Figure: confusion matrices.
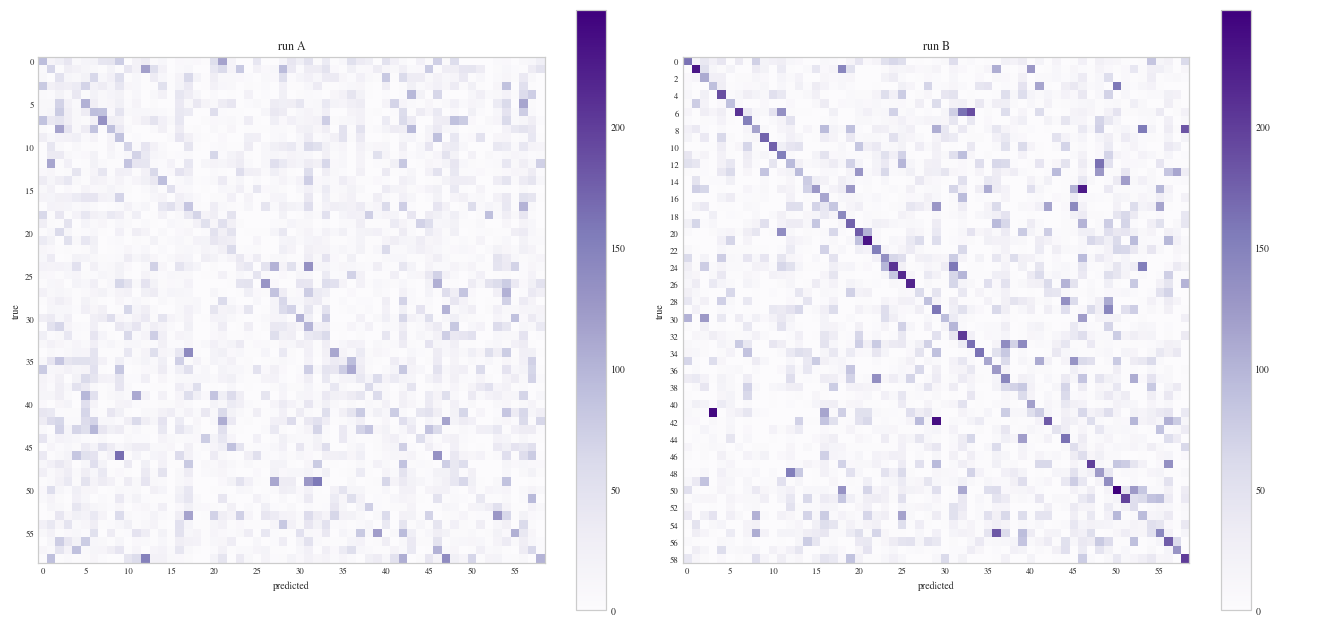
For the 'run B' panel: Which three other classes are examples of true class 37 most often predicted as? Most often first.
22, 52, 46
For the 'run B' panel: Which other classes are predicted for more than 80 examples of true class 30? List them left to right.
0, 2, 46
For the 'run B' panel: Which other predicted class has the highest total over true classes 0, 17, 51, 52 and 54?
55
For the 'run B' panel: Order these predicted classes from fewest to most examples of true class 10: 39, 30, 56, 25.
30, 25, 56, 39
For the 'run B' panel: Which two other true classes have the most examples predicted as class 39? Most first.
33, 44
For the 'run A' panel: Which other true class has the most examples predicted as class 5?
39
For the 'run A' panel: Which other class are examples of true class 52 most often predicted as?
38
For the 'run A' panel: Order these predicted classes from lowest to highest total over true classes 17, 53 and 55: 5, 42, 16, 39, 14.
5, 14, 16, 39, 42
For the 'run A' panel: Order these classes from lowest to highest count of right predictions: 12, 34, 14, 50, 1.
50, 12, 1, 14, 34
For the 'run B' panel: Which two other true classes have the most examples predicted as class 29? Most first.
42, 17
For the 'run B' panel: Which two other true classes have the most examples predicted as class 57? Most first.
13, 42
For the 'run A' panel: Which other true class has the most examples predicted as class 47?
58
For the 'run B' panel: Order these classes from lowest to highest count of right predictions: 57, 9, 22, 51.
57, 22, 9, 51
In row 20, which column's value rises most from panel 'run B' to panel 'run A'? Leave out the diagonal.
2
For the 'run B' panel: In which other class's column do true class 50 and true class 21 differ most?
18
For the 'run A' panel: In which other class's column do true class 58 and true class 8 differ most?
12
